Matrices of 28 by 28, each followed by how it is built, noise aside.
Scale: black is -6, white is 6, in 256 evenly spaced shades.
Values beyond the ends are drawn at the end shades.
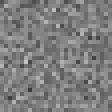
noise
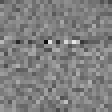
uneven rows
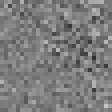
upper triangular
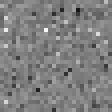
sparse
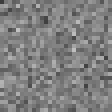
blocks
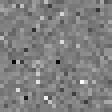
sparse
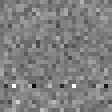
uneven rows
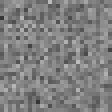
blocks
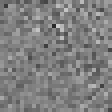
upper triangular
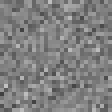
noise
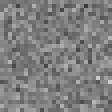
noise
